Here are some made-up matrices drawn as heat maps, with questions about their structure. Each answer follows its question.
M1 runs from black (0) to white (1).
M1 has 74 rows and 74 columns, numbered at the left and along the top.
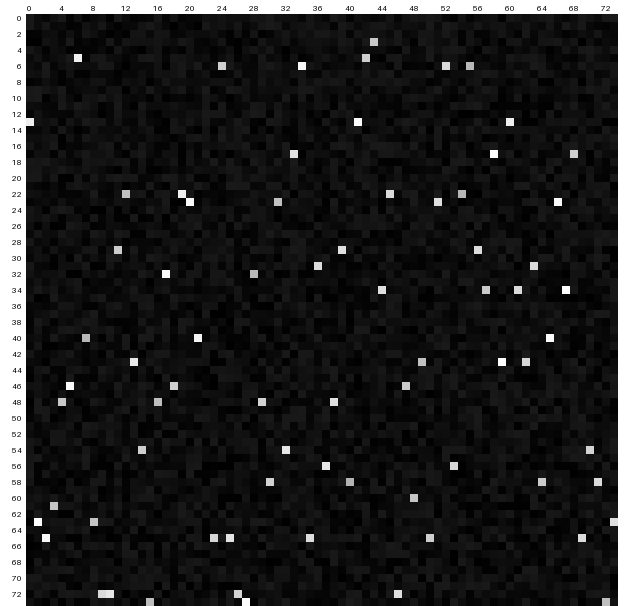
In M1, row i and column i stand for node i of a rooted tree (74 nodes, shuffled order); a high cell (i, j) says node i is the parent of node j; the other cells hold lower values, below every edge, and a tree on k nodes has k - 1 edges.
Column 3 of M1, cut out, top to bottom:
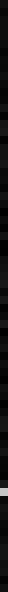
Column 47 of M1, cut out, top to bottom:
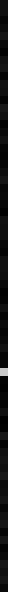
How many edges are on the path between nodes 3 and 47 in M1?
6
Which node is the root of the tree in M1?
22
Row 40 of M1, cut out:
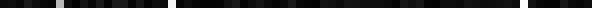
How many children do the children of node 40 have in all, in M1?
6
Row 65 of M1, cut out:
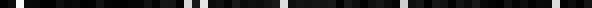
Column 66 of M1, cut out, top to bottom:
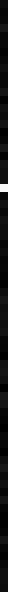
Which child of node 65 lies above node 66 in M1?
23
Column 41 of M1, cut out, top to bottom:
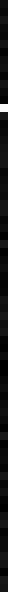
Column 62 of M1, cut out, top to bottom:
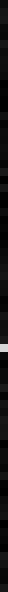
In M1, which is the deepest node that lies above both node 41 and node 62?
43
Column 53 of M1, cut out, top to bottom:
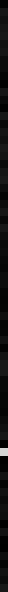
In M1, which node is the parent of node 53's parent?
29
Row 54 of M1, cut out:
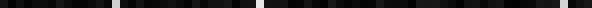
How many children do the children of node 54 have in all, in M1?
2
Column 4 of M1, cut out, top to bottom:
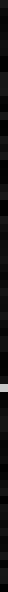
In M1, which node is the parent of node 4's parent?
60
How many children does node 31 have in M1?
2
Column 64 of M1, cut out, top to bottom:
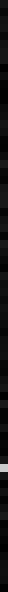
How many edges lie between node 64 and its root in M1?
5
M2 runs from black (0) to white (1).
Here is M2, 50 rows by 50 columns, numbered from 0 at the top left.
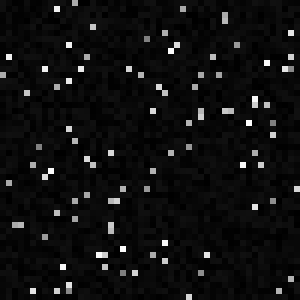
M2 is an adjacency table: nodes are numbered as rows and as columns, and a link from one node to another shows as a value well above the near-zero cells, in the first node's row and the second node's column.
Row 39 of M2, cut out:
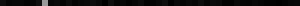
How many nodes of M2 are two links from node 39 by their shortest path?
2
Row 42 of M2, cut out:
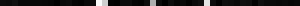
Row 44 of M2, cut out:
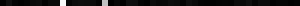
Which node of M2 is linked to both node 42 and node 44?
node 17
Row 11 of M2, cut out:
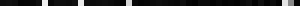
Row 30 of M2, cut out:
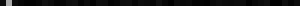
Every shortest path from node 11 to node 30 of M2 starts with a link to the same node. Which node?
node 48
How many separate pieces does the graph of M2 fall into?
2
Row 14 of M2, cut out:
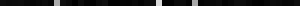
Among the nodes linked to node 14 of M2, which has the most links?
node 9
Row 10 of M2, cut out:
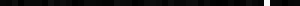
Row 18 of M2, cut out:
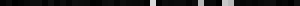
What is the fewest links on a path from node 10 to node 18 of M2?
5
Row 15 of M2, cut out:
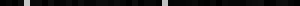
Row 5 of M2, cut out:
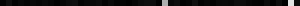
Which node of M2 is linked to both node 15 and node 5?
node 27
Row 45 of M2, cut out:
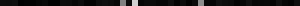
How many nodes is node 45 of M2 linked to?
3
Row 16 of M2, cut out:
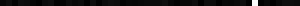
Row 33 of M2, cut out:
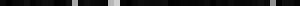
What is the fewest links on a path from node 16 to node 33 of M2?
4
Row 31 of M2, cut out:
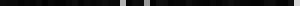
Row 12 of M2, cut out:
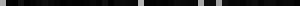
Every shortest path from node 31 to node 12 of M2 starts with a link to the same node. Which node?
node 20
